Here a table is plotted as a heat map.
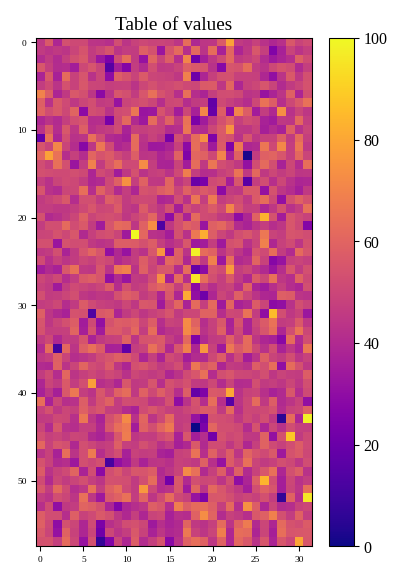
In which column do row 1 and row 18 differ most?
27
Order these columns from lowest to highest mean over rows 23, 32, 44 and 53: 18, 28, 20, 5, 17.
18, 28, 5, 20, 17
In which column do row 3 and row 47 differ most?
8
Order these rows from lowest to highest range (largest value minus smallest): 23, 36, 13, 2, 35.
36, 23, 2, 35, 13
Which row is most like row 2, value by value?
9
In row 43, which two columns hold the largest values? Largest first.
31, 10
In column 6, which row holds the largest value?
39
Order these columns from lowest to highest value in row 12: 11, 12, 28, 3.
12, 3, 11, 28
